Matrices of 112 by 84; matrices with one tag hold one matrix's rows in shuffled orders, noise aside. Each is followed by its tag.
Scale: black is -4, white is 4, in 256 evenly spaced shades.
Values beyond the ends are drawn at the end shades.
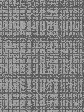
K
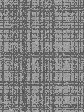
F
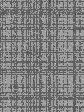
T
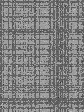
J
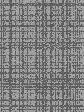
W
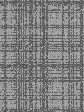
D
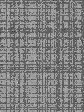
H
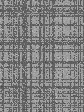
F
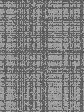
D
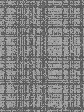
D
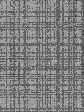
H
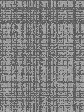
T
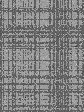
J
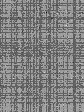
T
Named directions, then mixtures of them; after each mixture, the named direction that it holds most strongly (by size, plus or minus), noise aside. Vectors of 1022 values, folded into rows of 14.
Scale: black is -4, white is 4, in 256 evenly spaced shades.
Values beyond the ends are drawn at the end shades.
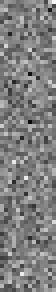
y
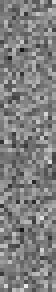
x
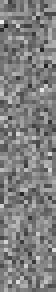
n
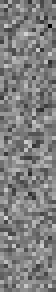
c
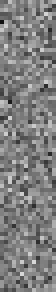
n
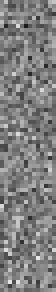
n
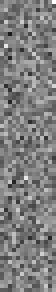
y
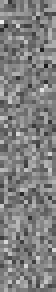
n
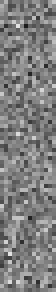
n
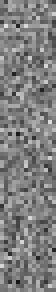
n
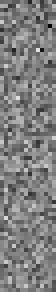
c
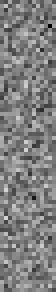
c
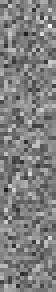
c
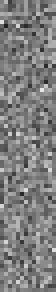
n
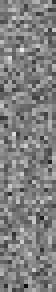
x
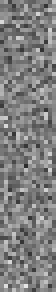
n
